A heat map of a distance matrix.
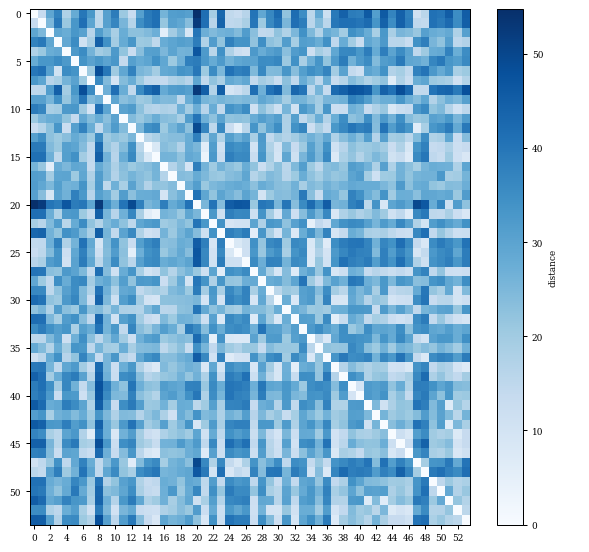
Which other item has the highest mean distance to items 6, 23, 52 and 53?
8
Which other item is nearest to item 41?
51
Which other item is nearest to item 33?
11
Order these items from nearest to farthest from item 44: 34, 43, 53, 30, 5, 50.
30, 53, 50, 43, 34, 5
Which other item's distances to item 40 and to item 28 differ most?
39
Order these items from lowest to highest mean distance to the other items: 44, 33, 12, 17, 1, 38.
44, 17, 38, 12, 33, 1
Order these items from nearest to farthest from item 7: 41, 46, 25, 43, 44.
44, 46, 41, 43, 25
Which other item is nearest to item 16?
2
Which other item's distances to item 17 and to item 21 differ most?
15
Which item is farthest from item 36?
20
